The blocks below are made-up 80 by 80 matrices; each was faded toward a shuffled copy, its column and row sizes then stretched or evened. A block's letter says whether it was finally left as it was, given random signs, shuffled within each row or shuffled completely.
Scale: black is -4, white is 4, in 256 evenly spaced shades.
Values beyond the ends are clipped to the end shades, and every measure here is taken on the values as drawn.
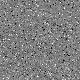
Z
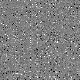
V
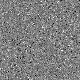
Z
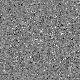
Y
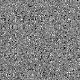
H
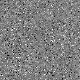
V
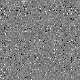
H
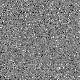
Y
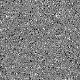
H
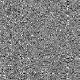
H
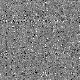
V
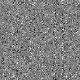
H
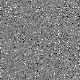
V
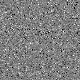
Y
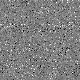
Y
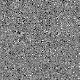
V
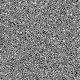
Z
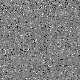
Y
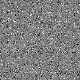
V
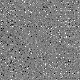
H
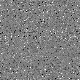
Y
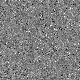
Z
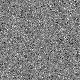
Z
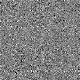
H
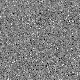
Y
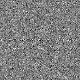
V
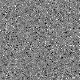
V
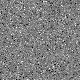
Z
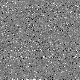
Y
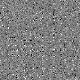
H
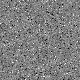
Z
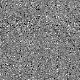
V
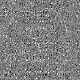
H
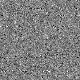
Y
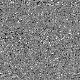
Y
